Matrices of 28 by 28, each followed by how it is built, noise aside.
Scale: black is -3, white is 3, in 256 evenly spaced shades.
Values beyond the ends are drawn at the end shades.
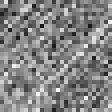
Hankel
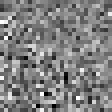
lower triangular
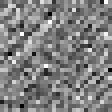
Hankel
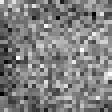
smooth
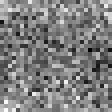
smooth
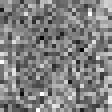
smooth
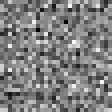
repeating rows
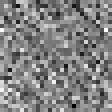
Toeplitz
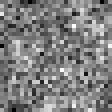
smooth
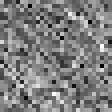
Toeplitz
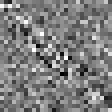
banded
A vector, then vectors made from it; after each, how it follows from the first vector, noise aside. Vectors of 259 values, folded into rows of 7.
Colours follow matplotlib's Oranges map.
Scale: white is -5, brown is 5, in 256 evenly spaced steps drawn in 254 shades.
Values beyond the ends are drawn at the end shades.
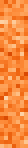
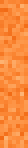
wrapped around, shrunk.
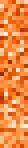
reversed, scaled up.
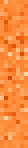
negated, partly zeroed.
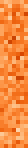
wrapped around.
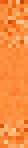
wrapped around, negated, partly zeroed.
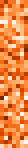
scaled up.
